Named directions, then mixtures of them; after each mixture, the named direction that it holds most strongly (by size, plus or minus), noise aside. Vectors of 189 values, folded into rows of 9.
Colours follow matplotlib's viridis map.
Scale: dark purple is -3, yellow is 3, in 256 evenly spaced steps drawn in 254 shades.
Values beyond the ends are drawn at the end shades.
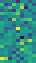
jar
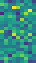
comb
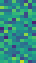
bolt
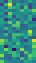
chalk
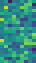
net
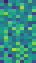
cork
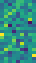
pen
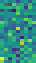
jar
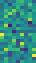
pen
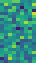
jar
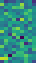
comb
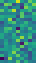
jar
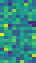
pen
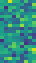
net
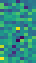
jar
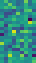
pen
